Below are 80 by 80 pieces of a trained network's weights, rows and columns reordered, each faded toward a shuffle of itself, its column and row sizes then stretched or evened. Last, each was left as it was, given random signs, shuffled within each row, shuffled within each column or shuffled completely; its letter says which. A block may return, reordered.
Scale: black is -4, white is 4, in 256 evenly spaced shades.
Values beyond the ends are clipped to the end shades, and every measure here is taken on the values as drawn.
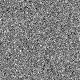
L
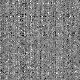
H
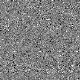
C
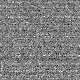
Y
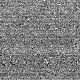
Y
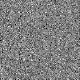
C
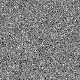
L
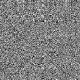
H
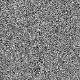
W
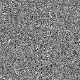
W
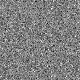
Y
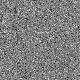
L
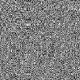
H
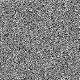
C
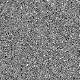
W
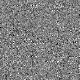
C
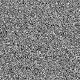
Y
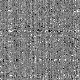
H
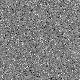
L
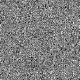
C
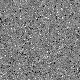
L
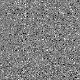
C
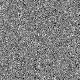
W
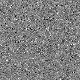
Y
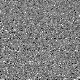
Y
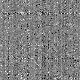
H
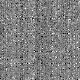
H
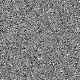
C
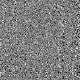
C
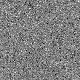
L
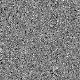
W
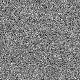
Y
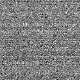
H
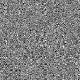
H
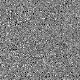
C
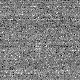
Y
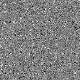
C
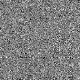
C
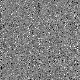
W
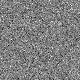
L
